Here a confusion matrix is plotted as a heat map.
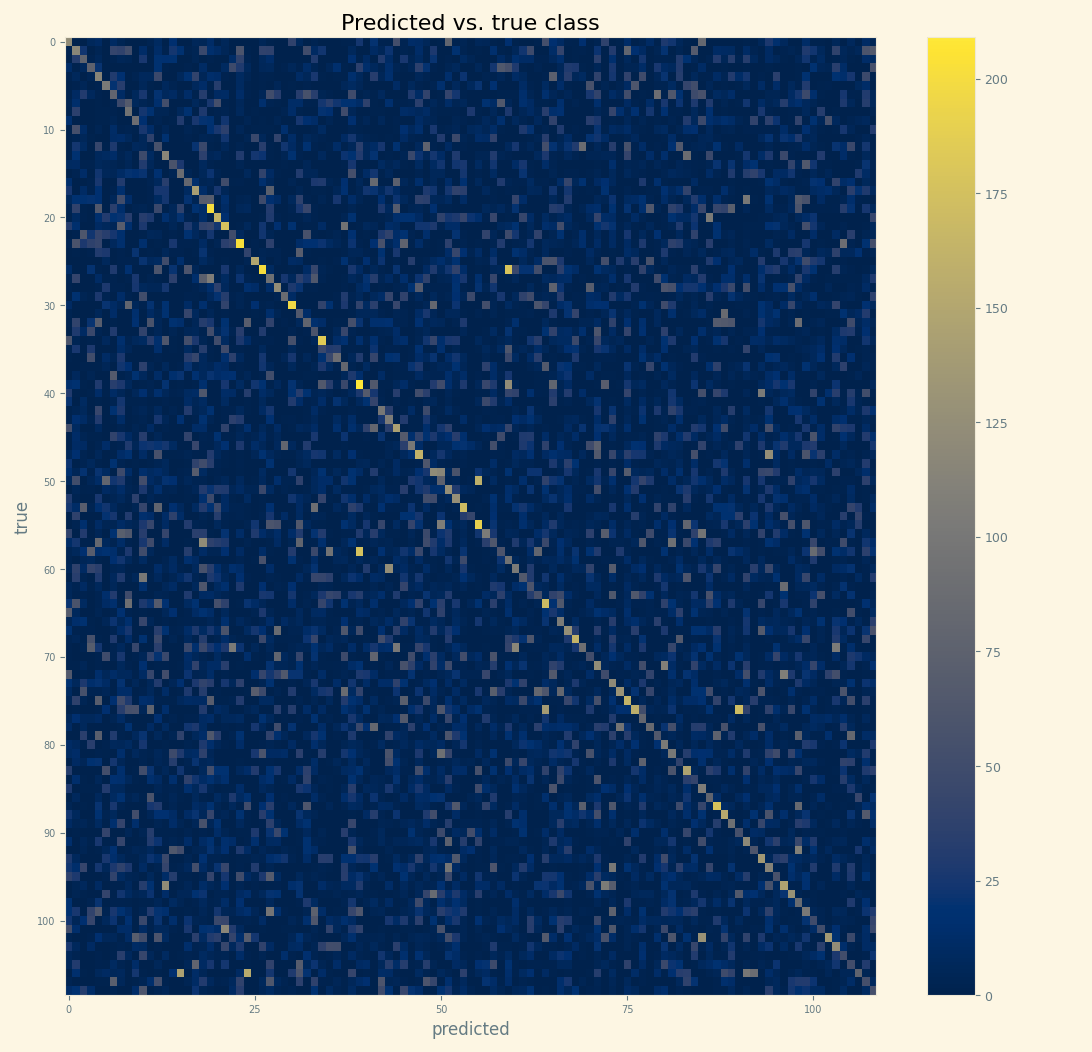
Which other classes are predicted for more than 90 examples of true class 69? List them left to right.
22, 44, 60, 103
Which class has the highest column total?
18
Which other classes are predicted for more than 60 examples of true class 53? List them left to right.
2, 12, 33
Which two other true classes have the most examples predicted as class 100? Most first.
58, 45
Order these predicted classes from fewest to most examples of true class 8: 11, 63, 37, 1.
63, 11, 1, 37
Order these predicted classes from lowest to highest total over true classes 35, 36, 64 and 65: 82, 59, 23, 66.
23, 82, 66, 59
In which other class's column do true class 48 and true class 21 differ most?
37
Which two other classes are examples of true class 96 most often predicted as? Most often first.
13, 72
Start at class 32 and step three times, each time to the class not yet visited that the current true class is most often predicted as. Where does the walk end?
94
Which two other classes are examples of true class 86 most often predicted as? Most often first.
11, 106
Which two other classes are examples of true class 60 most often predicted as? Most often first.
43, 73
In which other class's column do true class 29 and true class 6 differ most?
79
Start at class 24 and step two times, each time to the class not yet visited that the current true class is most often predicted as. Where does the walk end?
88
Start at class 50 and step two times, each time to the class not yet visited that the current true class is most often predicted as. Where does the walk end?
83
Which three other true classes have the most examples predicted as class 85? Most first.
102, 56, 0
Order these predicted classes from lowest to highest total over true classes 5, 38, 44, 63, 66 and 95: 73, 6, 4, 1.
4, 1, 73, 6
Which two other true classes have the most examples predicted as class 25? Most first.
74, 11
